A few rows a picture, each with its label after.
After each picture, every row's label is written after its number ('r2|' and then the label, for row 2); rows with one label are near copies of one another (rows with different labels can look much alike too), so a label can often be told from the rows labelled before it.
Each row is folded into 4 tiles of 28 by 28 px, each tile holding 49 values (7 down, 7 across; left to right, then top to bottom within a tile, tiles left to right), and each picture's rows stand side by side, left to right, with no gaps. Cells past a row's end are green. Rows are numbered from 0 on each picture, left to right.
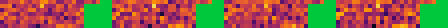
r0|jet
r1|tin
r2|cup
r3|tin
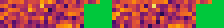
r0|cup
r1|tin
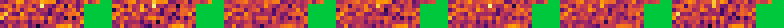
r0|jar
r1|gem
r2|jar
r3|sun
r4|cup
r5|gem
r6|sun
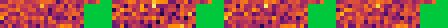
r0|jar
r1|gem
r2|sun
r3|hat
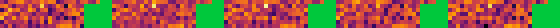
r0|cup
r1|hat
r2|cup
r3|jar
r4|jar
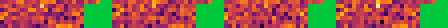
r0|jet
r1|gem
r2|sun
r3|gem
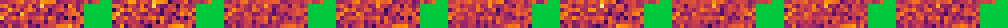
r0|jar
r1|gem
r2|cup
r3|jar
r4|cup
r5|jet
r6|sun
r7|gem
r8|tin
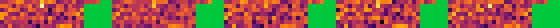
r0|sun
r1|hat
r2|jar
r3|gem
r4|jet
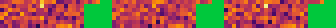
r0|hat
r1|tin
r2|gem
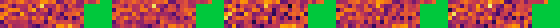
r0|jet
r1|jet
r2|jar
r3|hat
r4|hat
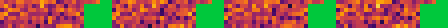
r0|tin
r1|sun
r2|cup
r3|gem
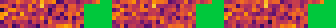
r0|hat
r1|gem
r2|hat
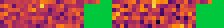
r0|jet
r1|gem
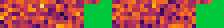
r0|jet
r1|jar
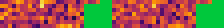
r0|gem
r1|jar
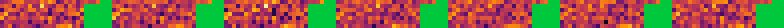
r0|sun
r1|tin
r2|sun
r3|jet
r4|jar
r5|gem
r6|tin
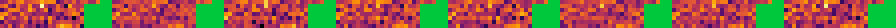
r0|cup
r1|hat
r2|sun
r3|gem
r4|jar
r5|jet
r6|sun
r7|gem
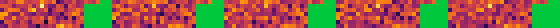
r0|jet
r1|tin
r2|jar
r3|jet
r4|jet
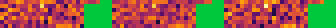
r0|cup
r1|gem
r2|sun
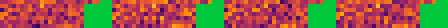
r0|gem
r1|cup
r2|jet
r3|tin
